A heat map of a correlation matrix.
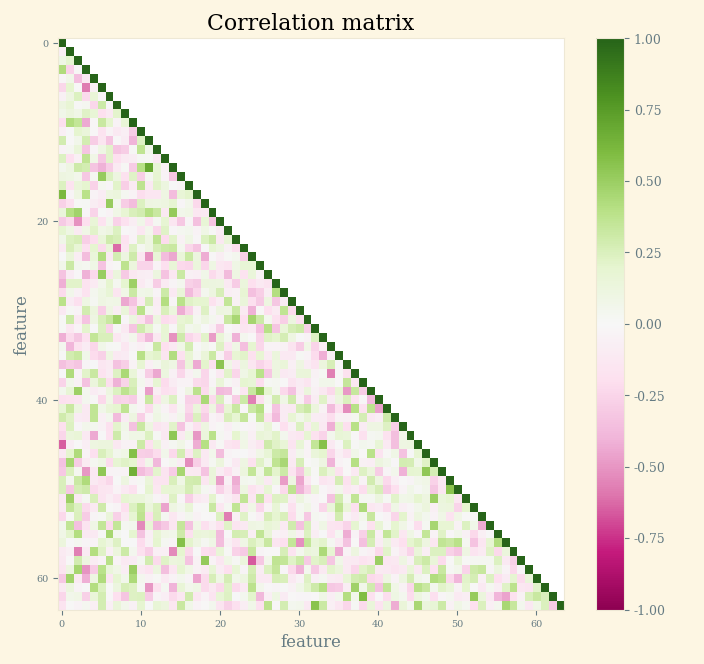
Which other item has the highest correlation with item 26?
5
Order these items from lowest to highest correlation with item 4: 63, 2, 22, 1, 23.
2, 22, 63, 1, 23
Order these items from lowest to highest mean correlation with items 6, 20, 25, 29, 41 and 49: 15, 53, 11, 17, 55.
11, 53, 15, 17, 55
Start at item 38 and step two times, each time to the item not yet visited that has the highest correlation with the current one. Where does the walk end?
52
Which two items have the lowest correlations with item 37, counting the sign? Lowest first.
34, 12
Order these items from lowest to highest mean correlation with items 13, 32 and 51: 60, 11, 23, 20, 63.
20, 60, 11, 23, 63
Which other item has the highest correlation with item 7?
31
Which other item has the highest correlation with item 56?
15
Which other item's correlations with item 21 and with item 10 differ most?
53
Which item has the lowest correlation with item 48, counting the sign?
3
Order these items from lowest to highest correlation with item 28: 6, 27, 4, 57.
4, 6, 57, 27
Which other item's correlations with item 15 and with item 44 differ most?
14
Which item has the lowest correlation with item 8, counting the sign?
29
